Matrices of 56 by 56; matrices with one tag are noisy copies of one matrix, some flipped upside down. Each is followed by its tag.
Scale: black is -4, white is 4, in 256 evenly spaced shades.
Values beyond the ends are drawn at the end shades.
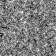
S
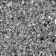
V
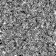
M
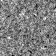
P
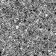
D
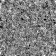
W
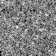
D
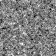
S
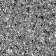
V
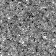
P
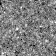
D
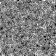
W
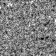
V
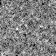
D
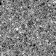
D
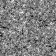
S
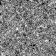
D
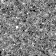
D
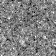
P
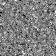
M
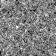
D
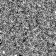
M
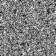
M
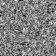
M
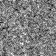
S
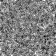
W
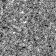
S
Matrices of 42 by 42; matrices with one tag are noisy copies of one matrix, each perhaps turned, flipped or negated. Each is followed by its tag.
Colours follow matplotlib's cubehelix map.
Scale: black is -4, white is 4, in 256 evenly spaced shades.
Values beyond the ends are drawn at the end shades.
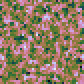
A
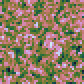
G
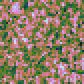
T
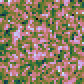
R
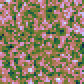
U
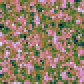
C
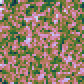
R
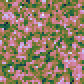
T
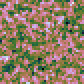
T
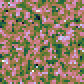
A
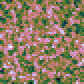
U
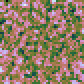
U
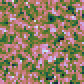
G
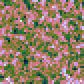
C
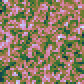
C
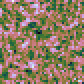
G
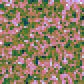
C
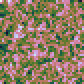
R
